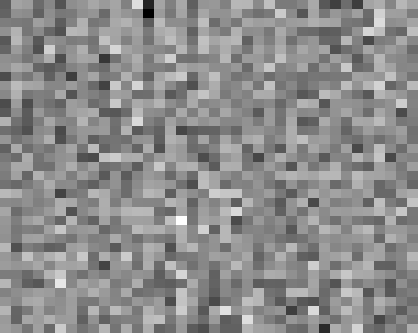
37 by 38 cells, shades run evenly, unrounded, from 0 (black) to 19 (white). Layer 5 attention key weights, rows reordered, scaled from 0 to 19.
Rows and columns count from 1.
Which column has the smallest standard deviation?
25
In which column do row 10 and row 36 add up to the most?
23
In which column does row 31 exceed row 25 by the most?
6
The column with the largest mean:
17
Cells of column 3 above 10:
16
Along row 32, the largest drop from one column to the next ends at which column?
7
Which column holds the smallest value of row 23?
29
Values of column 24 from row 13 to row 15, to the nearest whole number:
7 9 11
